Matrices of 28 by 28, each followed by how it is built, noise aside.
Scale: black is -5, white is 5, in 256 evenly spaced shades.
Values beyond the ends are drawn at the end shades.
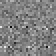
uneven rows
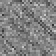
Toeplitz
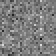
uneven columns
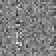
uneven columns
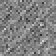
Hankel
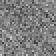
Toeplitz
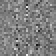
uneven columns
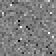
sparse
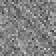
Toeplitz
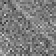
Toeplitz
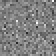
uneven columns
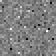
sparse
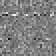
uneven rows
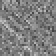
Toeplitz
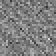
Toeplitz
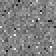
sparse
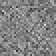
Toeplitz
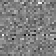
uneven rows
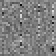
uneven columns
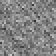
Toeplitz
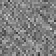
Toeplitz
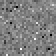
sparse
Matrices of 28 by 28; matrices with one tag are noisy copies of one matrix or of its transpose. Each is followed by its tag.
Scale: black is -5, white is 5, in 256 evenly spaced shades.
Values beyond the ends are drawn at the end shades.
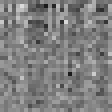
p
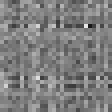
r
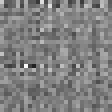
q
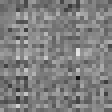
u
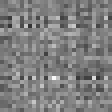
u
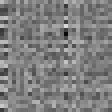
q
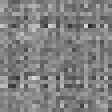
r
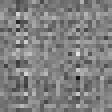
u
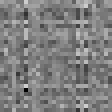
r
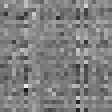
r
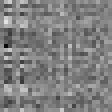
p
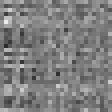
p
